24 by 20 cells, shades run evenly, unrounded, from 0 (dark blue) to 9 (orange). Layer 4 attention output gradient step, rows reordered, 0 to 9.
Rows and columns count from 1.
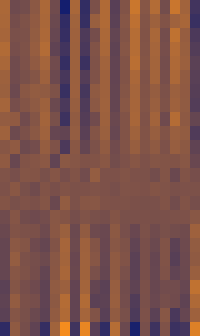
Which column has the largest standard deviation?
7
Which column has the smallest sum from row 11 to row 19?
18
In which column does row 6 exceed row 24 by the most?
14
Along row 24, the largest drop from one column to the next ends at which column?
8
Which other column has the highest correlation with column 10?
13
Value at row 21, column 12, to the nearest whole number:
5
